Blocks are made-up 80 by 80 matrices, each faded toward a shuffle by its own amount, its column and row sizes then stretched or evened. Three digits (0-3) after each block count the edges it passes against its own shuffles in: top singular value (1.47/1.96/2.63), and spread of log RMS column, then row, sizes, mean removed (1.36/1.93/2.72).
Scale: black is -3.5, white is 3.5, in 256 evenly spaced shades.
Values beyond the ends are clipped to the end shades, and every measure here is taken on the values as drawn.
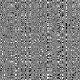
3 3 2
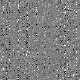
0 3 0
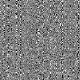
2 3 1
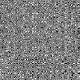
2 1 2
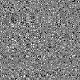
2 1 2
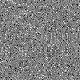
2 0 0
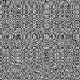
3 1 2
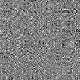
2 1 1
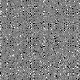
2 2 1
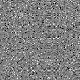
2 0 1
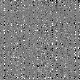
0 3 2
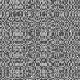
3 1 2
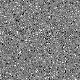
1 1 0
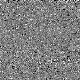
1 0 2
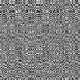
3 0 3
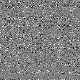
0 1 3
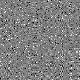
2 1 0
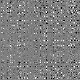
0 3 3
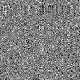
2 1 0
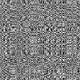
3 3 2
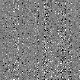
0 3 1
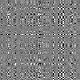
3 3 3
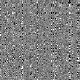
2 3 1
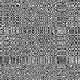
3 1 2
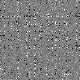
0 3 2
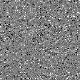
1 1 2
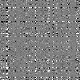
2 3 3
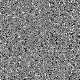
0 1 0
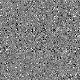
1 2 2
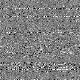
1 0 3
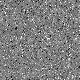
0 0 0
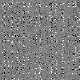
1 3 2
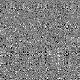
2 1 2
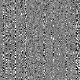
2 3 0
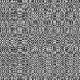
3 1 3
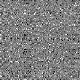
2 1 2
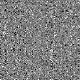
1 2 1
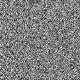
1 1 0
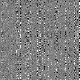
2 3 0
